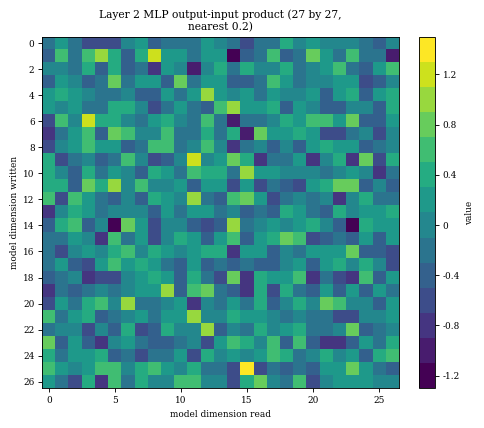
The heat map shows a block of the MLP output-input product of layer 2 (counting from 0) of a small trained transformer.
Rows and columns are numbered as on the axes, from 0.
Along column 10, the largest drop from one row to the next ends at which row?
4
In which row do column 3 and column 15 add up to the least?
18
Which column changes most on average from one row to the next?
14
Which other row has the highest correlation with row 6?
8
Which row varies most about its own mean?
1
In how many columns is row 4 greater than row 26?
14
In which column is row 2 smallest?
11
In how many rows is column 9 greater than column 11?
11
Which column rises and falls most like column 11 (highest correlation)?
24
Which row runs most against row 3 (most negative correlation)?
12
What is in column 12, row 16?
0.4
